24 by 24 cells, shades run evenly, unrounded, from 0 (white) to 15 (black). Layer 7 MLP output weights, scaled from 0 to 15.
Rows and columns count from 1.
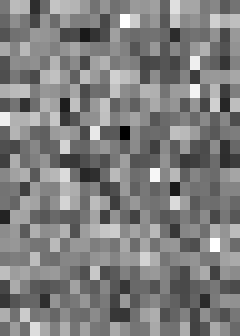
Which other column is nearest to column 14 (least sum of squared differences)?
19
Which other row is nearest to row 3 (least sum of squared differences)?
12
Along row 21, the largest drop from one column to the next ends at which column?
2
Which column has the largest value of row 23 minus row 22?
13
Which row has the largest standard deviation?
8
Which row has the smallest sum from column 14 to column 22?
7
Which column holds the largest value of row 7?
23
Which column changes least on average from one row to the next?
17
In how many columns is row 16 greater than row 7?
20
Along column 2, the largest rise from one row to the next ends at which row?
11
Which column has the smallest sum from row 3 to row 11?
6
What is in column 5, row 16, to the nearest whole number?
10
